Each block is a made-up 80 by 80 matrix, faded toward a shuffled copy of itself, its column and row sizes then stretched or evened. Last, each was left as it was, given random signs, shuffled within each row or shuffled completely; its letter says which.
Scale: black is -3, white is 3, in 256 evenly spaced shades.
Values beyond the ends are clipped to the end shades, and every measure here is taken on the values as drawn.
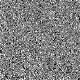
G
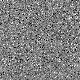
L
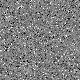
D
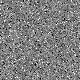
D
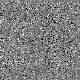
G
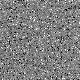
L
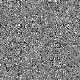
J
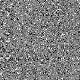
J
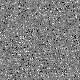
L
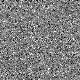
L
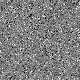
D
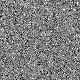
D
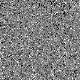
G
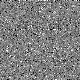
L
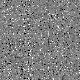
G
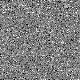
L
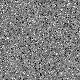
D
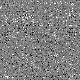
G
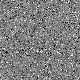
L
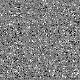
G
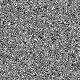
D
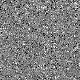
G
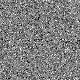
L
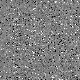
G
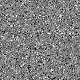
L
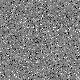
D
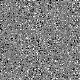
G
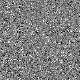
G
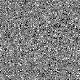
J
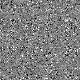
G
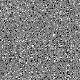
J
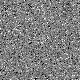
D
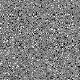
J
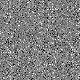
J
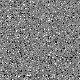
G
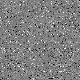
L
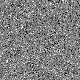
D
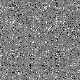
J
